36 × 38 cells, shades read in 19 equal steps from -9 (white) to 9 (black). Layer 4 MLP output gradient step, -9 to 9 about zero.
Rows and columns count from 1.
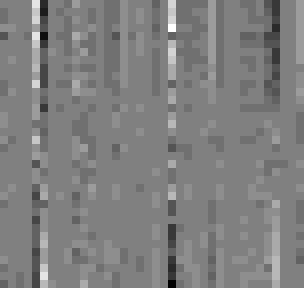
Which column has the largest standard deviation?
22
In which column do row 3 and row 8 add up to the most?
35
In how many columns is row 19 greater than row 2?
6
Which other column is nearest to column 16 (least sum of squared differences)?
18
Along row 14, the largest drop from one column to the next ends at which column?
7
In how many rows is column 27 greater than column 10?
14
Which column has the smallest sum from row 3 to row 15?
5
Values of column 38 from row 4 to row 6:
-2 -2 -2
